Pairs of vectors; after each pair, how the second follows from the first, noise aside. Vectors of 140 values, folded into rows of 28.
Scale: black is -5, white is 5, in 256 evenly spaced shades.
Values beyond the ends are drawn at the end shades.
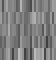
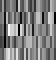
wrapped around, scaled up.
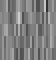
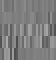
wrapped around, partly zeroed.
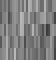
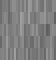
shrunk.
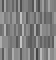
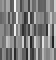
wrapped around, scaled up.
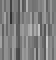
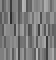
sign-scrambled.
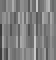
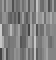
sign-scrambled.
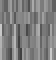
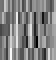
wrapped around, scaled up.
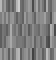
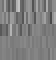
partly zeroed.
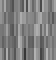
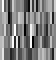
wrapped around, negated, scaled up.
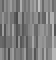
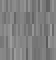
wrapped around, negated, shrunk.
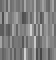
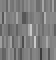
partly zeroed.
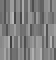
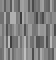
sign-scrambled.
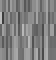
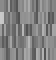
sign-scrambled.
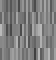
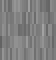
wrapped around, negated, shrunk.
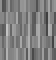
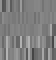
partly zeroed.
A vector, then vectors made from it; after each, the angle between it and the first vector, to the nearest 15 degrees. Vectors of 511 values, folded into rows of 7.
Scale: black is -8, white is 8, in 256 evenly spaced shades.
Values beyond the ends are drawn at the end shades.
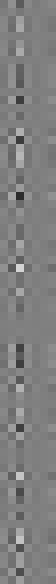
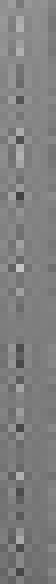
30 degrees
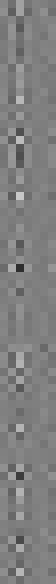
150 degrees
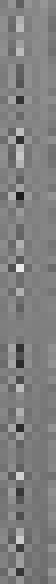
15 degrees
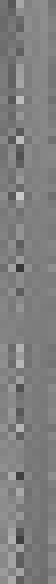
150 degrees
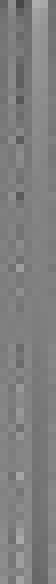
60 degrees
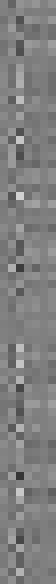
150 degrees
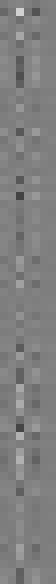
75 degrees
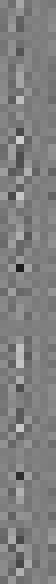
150 degrees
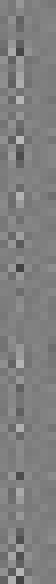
150 degrees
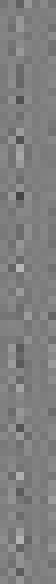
30 degrees
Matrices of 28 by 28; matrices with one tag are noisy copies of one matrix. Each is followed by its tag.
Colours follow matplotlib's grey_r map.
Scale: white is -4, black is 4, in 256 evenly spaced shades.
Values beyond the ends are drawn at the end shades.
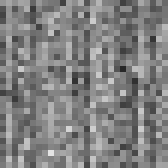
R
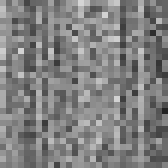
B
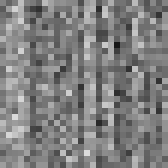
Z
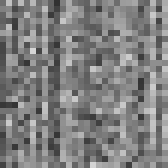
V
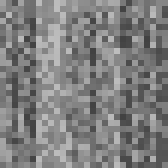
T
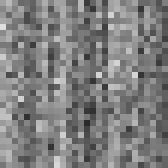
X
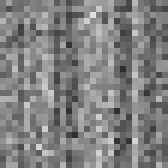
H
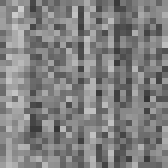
Z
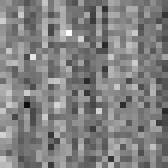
X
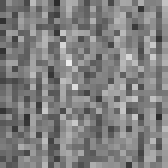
V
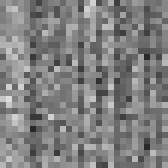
Z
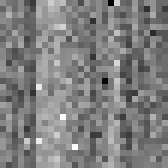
T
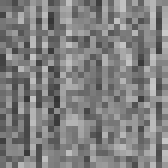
V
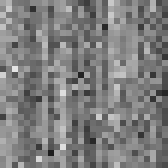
X
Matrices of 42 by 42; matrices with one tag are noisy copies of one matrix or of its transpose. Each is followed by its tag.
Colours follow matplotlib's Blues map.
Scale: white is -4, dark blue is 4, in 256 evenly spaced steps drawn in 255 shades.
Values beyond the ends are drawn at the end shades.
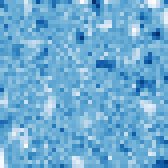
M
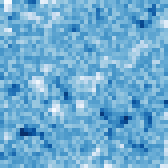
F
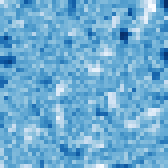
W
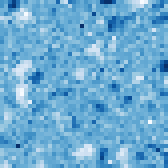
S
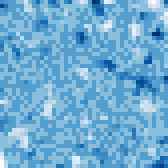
M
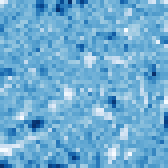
W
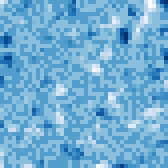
W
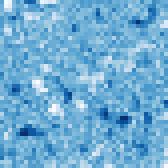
F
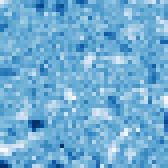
W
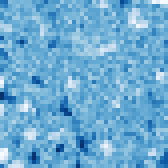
M
